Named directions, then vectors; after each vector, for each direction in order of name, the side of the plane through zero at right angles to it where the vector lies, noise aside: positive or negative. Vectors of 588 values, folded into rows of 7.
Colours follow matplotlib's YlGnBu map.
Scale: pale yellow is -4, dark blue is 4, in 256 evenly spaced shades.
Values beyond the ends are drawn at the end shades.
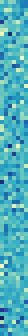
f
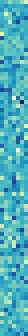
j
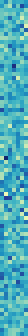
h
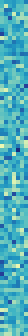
negative, positive, negative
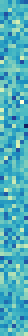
positive, negative, negative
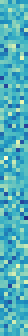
positive, negative, negative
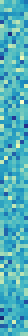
positive, negative, negative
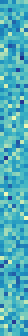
negative, positive, positive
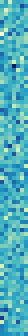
positive, positive, positive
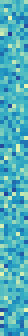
positive, negative, positive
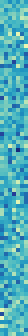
negative, positive, negative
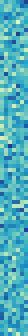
positive, positive, negative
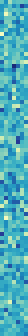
positive, positive, positive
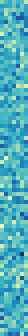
positive, negative, positive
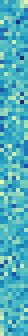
negative, negative, positive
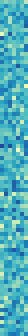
positive, negative, positive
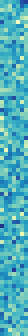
positive, positive, negative
